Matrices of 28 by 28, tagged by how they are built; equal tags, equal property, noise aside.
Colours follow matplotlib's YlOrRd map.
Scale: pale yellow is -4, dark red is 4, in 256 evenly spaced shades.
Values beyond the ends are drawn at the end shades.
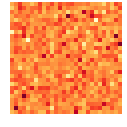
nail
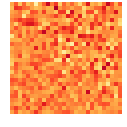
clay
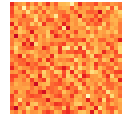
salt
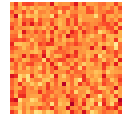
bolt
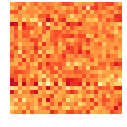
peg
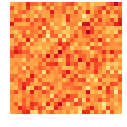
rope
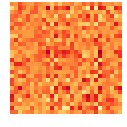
peg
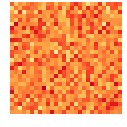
rope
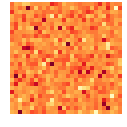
nail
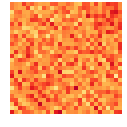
salt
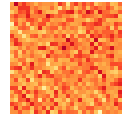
salt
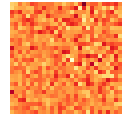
clay
